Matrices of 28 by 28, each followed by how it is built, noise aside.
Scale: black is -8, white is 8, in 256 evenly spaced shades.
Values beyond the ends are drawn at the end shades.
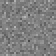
repeating rows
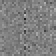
uneven columns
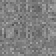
blocks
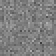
blocks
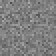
repeating columns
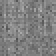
blocks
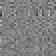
low rank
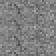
repeating rows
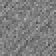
Hankel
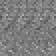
repeating columns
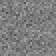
repeating rows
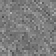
Toeplitz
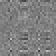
low rank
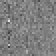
uneven columns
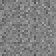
repeating rows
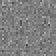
uneven columns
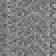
repeating rows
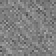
Toeplitz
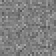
repeating rows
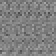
repeating columns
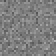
repeating columns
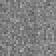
repeating rows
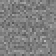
blocks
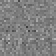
uneven rows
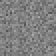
repeating rows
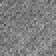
Hankel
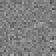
low rank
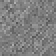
Hankel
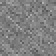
Toeplitz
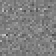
uneven rows
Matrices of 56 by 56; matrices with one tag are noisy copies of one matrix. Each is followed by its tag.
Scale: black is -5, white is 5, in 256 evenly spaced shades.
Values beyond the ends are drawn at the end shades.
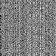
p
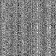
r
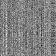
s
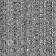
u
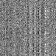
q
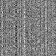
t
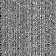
p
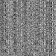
u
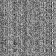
u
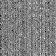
p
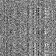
q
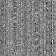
u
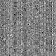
u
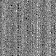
r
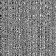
p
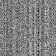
q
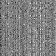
p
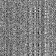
q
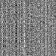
t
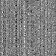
t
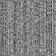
u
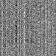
t
